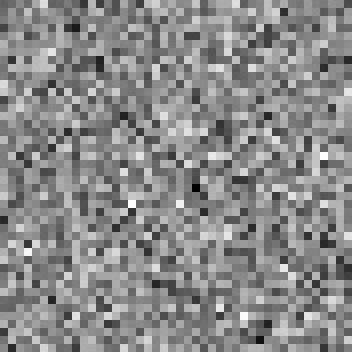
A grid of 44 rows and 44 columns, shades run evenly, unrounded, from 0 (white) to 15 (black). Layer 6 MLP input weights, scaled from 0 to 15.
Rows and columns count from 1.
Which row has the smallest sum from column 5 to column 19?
20
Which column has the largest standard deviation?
41
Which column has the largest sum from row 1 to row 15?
10
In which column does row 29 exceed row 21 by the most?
32
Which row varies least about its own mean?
3
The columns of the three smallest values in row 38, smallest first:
42, 33, 43
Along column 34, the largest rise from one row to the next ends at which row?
15
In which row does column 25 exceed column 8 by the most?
24
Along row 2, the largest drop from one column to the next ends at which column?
37
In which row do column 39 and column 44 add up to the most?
35
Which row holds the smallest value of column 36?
34
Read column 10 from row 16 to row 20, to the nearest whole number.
3 7 9 9 11
